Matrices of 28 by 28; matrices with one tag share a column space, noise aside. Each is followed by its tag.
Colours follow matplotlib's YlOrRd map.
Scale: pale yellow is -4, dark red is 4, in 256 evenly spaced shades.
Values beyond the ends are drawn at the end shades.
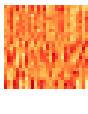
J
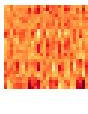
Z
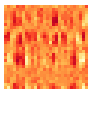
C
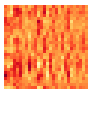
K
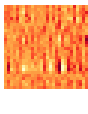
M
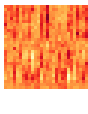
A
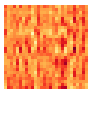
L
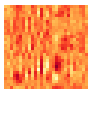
K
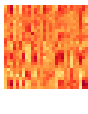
J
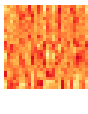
J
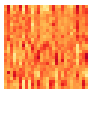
J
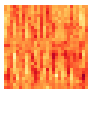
A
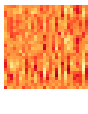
K
